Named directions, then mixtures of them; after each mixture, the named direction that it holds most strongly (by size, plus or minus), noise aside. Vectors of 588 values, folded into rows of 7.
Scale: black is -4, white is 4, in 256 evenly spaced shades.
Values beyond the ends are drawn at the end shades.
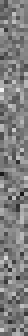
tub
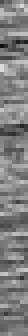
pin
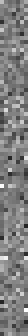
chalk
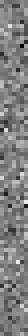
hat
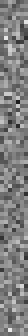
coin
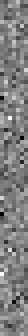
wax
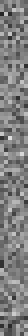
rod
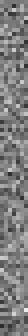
rod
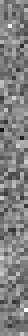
hat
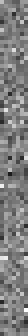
chalk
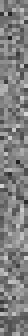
rod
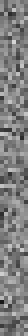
rod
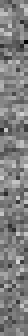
hat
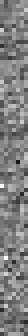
tub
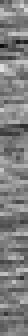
pin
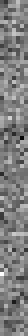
wax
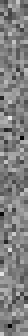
wax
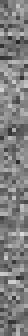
tub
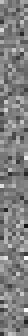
chalk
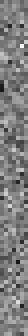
hat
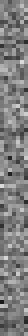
chalk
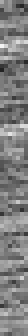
pin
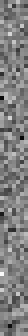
wax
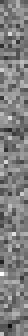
rod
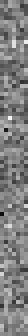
wax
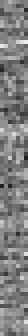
pin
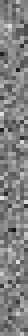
hat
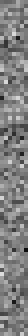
wax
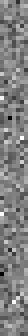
wax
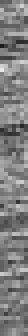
pin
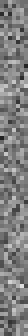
rod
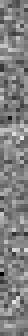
wax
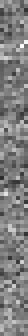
hat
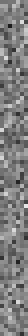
hat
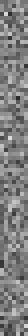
rod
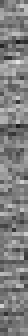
pin
